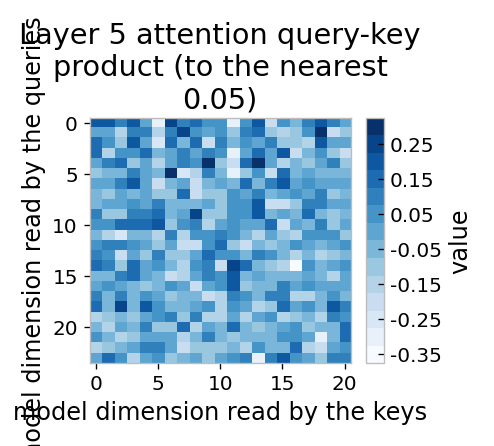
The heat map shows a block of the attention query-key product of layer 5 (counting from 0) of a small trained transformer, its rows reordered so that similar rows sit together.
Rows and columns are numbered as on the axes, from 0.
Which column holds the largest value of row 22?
16
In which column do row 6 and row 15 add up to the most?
3
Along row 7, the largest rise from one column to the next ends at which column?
7
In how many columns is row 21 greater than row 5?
9
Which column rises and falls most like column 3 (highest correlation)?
18
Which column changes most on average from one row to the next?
2
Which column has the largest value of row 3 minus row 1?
15
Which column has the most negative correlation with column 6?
11
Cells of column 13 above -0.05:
14
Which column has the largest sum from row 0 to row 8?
13
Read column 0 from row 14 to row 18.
0.15 -0.05 0 0.1 0.15
